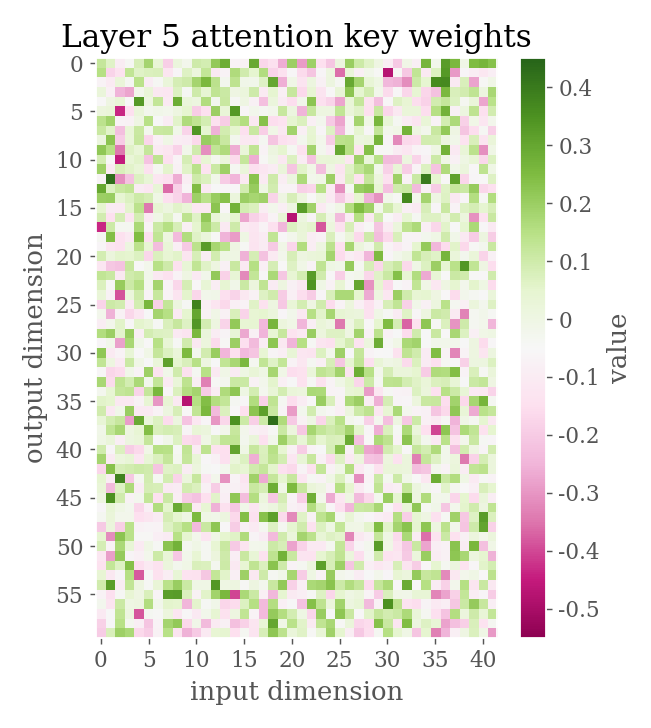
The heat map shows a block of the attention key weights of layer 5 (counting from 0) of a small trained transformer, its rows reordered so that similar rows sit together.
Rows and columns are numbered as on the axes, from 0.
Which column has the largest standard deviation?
2
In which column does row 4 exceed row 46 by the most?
4
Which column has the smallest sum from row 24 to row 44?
28
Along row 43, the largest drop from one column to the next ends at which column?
3
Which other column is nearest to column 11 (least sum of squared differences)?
27
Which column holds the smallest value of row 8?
31
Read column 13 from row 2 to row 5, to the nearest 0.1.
0 0.1 0.1 0
